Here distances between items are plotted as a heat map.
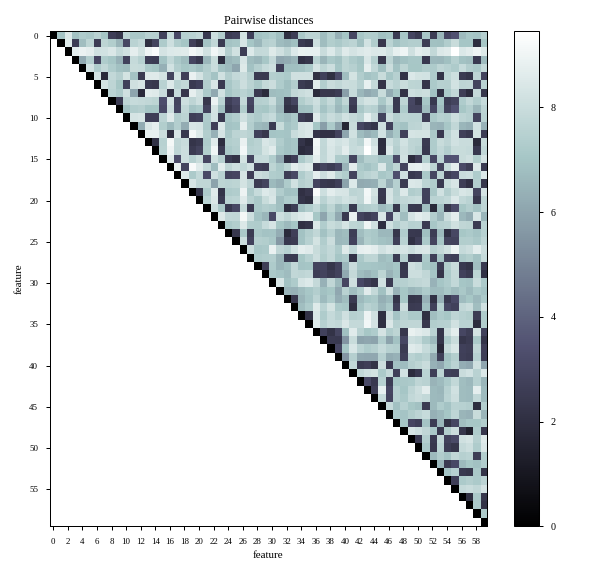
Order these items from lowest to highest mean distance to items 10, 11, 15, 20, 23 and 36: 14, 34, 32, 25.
34, 14, 32, 25
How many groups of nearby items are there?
6
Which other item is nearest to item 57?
48
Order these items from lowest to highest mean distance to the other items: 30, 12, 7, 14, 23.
7, 12, 23, 14, 30
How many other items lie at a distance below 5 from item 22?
7
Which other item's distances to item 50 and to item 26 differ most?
55
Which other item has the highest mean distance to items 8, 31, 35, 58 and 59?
2
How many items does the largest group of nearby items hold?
18
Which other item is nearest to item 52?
21
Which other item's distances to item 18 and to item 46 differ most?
38
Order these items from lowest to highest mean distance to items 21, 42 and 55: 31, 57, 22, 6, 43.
43, 22, 31, 57, 6
